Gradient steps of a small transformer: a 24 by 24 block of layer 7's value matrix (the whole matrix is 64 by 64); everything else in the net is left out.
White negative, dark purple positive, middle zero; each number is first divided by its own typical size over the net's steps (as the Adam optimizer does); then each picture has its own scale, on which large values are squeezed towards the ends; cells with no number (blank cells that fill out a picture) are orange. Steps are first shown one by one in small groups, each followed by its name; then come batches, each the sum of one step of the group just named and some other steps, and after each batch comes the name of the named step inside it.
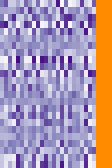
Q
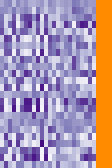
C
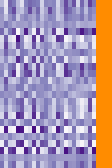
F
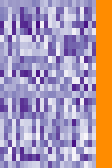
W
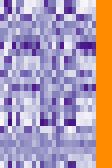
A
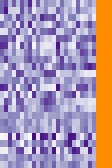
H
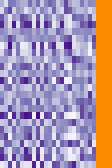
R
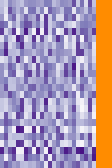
F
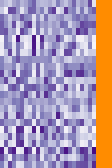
F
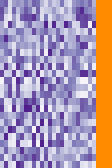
C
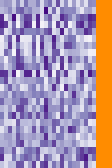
Q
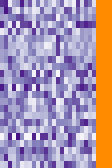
H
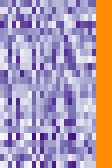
H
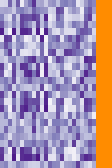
W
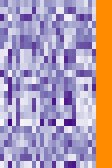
A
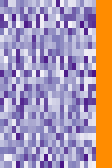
Q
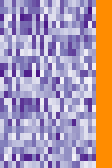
W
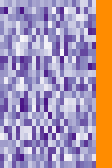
H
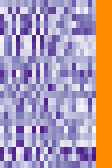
F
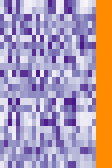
A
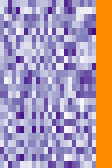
F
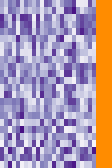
F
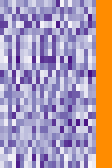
Q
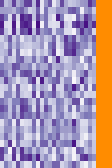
W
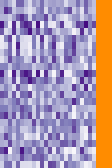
W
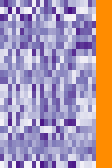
A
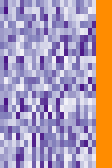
H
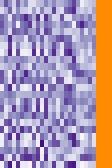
C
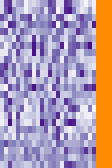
A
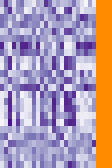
A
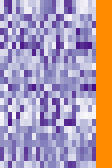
A
